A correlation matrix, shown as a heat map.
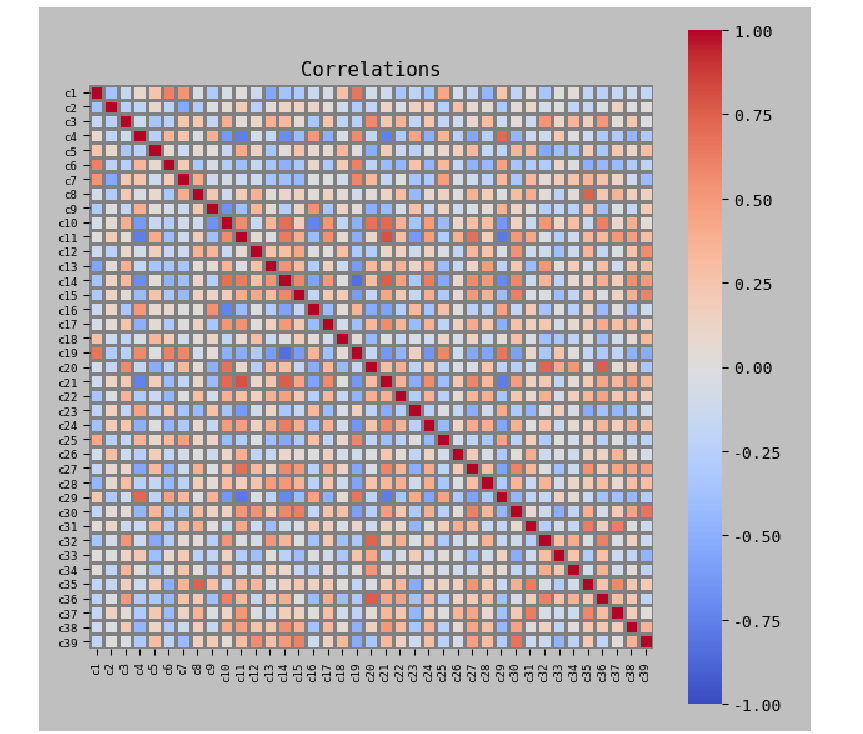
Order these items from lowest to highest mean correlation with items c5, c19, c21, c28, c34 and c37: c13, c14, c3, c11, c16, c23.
c23, c16, c13, c3, c14, c11
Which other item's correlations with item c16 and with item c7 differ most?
c20
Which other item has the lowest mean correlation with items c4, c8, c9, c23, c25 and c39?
c10
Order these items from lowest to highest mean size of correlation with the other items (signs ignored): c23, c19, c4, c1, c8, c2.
c2, c8, c1, c23, c4, c19
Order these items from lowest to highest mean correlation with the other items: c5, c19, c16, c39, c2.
c19, c16, c2, c5, c39
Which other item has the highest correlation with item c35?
c8
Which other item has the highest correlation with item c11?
c21
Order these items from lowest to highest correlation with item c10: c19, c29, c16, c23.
c16, c29, c19, c23
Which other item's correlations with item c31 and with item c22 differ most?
c13
